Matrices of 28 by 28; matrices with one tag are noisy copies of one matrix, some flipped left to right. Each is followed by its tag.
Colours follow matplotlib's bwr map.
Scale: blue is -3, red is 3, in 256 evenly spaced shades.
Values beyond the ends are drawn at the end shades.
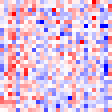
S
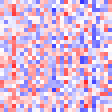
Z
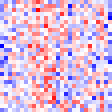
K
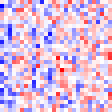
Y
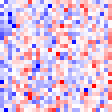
Y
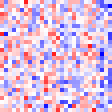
Y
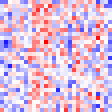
K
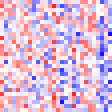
Y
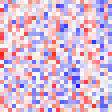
Y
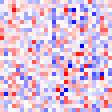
Z
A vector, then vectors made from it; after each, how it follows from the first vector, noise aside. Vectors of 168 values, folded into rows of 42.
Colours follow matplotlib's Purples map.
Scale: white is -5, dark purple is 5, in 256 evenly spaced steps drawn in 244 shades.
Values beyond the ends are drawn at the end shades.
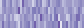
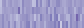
shrunk.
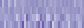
wrapped around, partly zeroed.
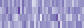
sign-scrambled.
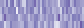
wrapped around.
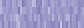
shrunk.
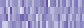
wrapped around.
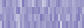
shrunk.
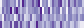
wrapped around, scaled up.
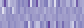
wrapped around, partly zeroed.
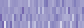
wrapped around, partly zeroed.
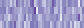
wrapped around.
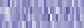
wrapped around.
